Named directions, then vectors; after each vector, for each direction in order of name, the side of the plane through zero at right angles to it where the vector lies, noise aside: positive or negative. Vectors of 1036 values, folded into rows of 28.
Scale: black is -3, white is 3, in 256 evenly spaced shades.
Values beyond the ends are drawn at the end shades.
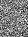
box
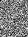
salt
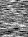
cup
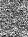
negative, negative, negative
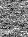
positive, negative, negative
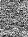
negative, negative, negative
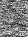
negative, negative, positive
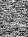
positive, positive, negative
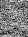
positive, positive, positive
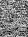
positive, positive, negative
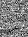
negative, positive, positive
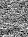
negative, positive, positive
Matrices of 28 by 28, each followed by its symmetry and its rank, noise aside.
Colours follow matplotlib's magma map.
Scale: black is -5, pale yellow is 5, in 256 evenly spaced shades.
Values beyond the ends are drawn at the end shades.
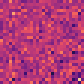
symmetric, rank four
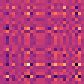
no symmetry, rank two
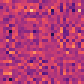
antisymmetric, rank four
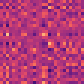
no symmetry, rank two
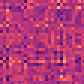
antisymmetric, rank four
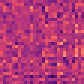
antisymmetric, rank four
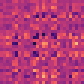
symmetric, rank two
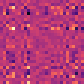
antisymmetric, rank two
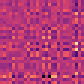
antisymmetric, rank two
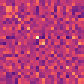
symmetric, rank three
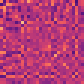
symmetric, rank four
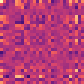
symmetric, rank two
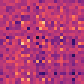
symmetric, rank four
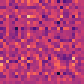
antisymmetric, rank four
